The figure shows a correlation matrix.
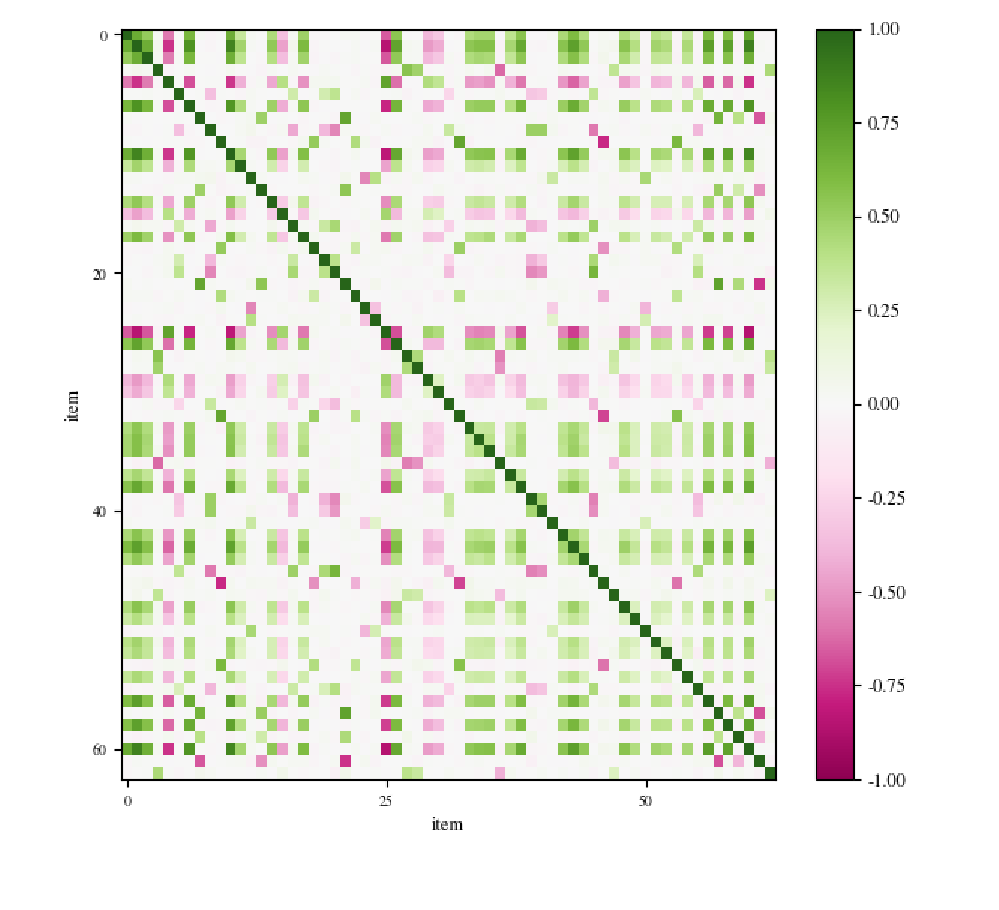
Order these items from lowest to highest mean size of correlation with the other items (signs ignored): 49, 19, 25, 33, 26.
19, 49, 33, 26, 25
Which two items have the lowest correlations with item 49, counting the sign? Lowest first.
25, 4
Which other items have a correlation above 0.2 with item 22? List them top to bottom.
9, 18, 32, 53
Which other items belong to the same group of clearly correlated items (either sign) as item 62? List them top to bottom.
3, 27, 28, 36, 47
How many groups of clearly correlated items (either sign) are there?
6
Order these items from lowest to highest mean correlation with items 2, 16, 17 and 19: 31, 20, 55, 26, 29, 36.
29, 31, 36, 55, 20, 26
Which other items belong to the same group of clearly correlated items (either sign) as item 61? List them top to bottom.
7, 13, 21, 57, 59
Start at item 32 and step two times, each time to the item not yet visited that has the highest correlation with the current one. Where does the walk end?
53
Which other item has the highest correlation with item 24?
12
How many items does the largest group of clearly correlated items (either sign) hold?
30
